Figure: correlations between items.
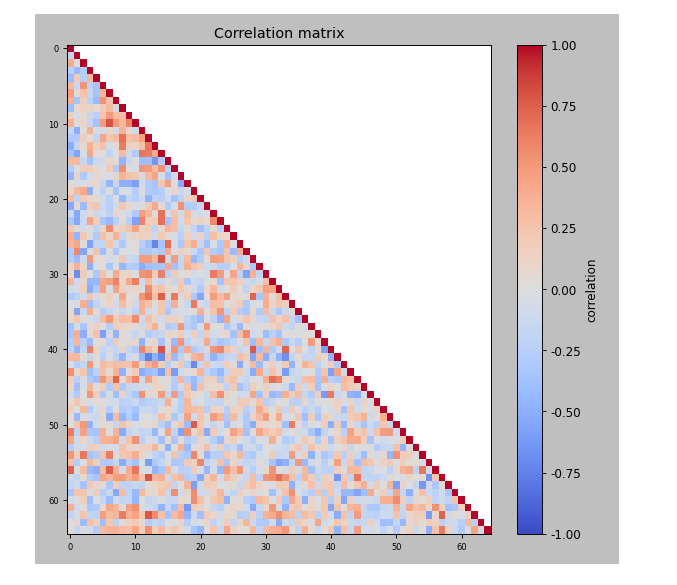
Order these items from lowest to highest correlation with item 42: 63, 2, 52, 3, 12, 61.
2, 61, 63, 52, 12, 3
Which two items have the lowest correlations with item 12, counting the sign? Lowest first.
41, 55
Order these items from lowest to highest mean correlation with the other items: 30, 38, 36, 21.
38, 21, 36, 30
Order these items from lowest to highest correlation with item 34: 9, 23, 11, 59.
9, 23, 11, 59
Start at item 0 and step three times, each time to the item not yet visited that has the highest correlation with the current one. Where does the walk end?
10
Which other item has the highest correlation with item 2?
54
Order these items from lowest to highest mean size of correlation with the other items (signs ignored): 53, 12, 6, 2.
53, 2, 6, 12
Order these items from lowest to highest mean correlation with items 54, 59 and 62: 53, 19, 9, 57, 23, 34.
23, 53, 9, 57, 19, 34
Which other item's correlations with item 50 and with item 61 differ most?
59
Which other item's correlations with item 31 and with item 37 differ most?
56
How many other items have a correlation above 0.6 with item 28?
3
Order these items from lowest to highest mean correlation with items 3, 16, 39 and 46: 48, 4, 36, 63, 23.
48, 36, 63, 4, 23
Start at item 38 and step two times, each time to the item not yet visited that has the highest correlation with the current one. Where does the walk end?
1
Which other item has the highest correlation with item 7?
44
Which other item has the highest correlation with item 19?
50
